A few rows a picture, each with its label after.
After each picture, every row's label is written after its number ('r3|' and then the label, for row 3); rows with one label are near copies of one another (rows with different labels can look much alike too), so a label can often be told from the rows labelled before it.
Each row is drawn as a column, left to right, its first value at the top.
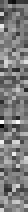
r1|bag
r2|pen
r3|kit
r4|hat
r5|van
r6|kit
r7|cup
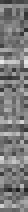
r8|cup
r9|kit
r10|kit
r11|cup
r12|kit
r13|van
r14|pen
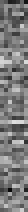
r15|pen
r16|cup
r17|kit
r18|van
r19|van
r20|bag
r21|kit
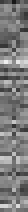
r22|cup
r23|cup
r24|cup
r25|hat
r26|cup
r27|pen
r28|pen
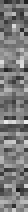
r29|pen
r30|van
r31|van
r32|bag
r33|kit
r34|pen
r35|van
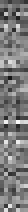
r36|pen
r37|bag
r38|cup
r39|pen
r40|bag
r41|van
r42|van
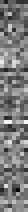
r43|pen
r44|van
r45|bag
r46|pen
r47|kit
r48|hat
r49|van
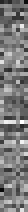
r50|kit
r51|van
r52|van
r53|bag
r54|pen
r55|bag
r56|hat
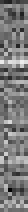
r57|cup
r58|hat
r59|kit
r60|pen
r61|cup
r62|pen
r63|cup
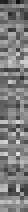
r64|hat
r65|hat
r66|pen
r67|pen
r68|hat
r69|kit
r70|pen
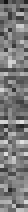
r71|van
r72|hat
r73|pen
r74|cup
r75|bag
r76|bag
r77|hat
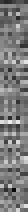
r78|van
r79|kit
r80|van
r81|kit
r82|bag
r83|cup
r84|cup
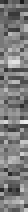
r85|kit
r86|van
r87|pen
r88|pen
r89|pen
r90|hat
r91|bag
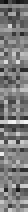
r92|hat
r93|kit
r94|bag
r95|van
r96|kit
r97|van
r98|van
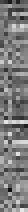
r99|cup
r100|van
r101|kit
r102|bag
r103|hat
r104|bag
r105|bag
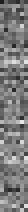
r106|hat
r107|pen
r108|kit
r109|cup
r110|kit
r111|bag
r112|cup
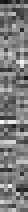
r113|van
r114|hat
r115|van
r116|bag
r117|kit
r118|pen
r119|kit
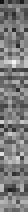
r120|hat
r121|pen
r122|kit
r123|pen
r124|cup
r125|hat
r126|pen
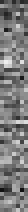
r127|kit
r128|pen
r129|pen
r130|hat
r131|bag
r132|kit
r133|van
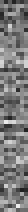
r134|pen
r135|van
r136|bag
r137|van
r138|cup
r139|kit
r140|pen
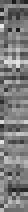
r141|bag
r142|cup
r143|pen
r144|kit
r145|pen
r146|kit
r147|kit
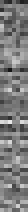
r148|bag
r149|van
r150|van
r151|pen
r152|cup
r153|van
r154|van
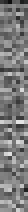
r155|van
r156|hat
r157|hat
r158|cup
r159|bag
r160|van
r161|kit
